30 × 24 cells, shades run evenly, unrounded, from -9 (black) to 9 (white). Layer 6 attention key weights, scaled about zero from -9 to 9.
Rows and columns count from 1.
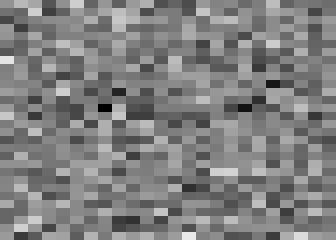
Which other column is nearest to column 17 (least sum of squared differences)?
16
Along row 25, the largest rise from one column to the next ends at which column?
19
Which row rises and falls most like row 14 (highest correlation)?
30
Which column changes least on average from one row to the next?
6
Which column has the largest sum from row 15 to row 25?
8
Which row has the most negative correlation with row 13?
25
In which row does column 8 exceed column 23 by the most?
2
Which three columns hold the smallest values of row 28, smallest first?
10, 9, 12
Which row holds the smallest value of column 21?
27
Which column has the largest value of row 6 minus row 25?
20
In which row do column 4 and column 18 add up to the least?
14
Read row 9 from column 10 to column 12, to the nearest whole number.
3 -4 1
